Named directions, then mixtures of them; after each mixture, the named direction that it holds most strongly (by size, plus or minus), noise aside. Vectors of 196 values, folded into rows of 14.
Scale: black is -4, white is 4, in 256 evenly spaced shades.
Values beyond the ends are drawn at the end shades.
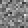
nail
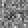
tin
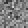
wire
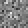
wire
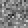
tin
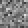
nail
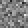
nail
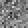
wire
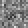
tin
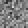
wire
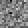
nail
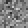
wire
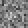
tin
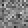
tin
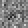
tin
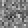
tin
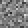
nail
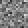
nail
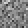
wire
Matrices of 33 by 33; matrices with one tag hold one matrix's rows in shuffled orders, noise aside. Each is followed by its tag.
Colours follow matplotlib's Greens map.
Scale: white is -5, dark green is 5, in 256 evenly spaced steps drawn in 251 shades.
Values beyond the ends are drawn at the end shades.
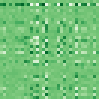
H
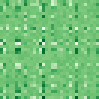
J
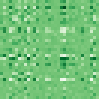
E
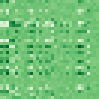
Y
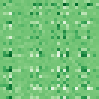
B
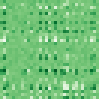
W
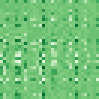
J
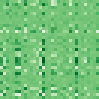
J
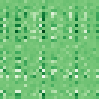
J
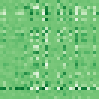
H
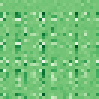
J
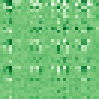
B
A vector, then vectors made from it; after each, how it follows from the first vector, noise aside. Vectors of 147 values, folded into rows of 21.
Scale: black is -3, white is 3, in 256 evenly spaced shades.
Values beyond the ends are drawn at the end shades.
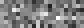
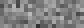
wrapped around, negated, shrunk.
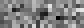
negated.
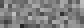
wrapped around, negated, shrunk.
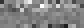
wrapped around, partly zeroed.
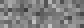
reversed, negated, shrunk.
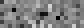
negated, partly zeroed.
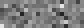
wrapped around, partly zeroed.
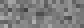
reversed, negated, shrunk.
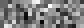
wrapped around.
